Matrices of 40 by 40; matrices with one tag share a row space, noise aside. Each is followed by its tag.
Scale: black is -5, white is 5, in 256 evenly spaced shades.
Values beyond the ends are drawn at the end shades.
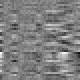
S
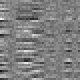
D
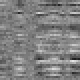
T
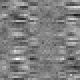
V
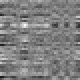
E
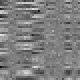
D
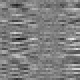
V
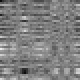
E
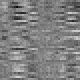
V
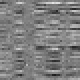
T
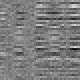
T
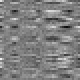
S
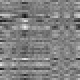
E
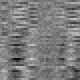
V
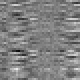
V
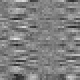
V
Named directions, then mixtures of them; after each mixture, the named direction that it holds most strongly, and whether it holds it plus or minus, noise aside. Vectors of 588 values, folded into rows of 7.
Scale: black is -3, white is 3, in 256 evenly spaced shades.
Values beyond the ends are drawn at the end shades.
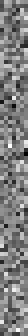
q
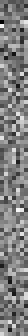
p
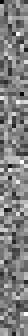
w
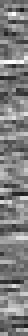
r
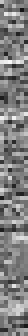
r, plus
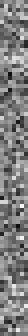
p, minus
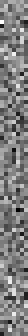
p, minus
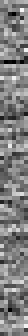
r, minus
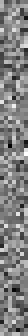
q, minus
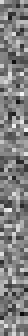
w, minus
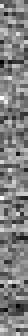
r, minus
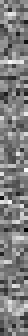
r, plus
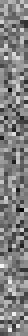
p, minus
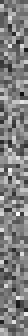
w, plus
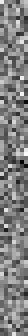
w, minus
